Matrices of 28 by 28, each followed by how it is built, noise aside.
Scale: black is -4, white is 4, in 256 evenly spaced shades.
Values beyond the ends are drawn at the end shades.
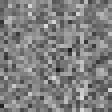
repeating rows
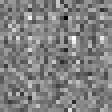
low rank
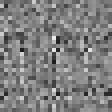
low rank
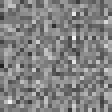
repeating rows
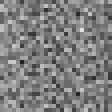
repeating rows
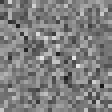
banded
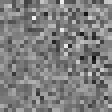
upper triangular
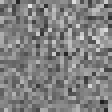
upper triangular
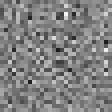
low rank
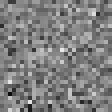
low rank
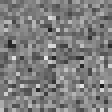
low rank
